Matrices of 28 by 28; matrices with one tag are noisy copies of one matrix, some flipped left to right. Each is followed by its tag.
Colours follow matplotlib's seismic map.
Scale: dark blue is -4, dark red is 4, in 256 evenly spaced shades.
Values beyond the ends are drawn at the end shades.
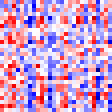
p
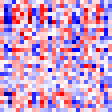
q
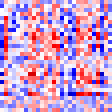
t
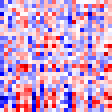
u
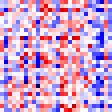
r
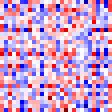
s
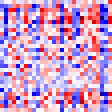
q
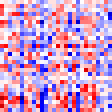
u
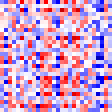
r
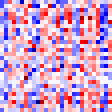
q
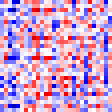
r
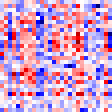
t
